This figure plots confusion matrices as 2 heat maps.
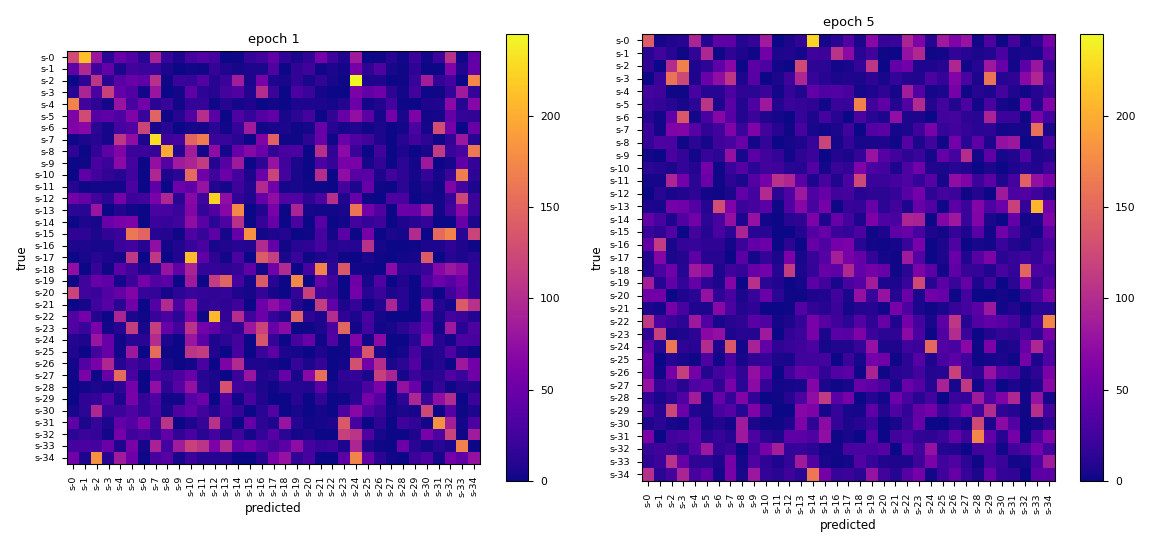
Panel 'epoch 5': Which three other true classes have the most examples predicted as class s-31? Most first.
s-13, s-28, s-8
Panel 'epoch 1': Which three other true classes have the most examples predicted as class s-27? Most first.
s-21, s-18, s-5
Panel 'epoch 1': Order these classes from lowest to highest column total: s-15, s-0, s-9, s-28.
s-28, s-9, s-15, s-0
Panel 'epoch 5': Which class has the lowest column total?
s-11
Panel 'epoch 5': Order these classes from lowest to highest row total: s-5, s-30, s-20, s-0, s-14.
s-30, s-20, s-5, s-14, s-0
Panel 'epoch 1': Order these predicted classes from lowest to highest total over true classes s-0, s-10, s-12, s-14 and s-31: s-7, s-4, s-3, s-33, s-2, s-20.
s-20, s-3, s-2, s-4, s-7, s-33
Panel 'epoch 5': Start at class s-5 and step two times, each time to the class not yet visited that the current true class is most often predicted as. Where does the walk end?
s-32
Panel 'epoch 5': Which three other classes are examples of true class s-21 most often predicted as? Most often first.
s-29, s-6, s-2
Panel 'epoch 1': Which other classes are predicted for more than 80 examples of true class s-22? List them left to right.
s-4, s-12, s-14, s-19
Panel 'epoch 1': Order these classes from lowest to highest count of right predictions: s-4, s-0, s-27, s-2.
s-4, s-27, s-2, s-0
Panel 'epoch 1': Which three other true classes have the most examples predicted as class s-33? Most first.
s-10, s-21, s-12
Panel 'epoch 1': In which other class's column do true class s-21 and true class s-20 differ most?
s-0
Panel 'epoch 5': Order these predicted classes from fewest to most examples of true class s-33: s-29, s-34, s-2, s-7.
s-29, s-7, s-34, s-2
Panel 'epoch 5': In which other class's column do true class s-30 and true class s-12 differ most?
s-28
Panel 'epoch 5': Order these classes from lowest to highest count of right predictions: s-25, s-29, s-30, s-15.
s-25, s-15, s-30, s-29
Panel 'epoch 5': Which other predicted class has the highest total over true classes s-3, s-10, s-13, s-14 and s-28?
s-33
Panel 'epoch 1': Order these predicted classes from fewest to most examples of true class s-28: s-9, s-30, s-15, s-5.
s-30, s-15, s-9, s-5
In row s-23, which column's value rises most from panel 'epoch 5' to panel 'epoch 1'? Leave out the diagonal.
s-7
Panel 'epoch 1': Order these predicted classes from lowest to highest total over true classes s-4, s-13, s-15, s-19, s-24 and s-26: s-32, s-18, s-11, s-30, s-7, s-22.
s-18, s-22, s-11, s-30, s-7, s-32
